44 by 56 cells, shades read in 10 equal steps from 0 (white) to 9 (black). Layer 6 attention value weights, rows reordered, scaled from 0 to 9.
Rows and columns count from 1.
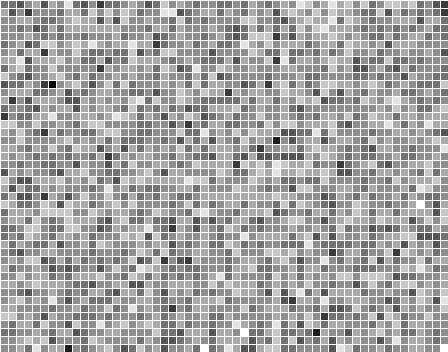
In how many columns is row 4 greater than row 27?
29
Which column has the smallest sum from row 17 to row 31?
26
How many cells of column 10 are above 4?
10
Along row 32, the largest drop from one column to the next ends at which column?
51
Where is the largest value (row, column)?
11, 7
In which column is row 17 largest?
6
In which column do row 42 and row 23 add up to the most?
40
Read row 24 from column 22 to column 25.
4 3 3 5
